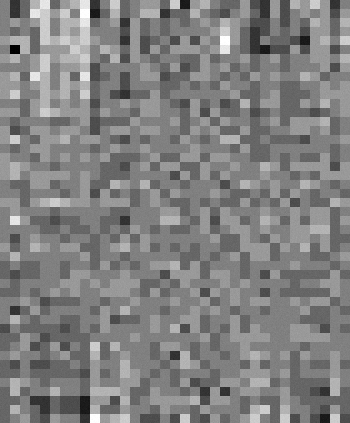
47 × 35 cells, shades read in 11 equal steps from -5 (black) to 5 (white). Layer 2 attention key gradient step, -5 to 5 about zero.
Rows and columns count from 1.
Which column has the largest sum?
9
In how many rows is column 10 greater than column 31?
19
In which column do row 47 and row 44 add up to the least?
33
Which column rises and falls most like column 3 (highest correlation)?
23
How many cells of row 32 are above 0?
11
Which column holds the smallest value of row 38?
5
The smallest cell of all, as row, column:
6, 2
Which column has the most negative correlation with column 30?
34
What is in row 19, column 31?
1
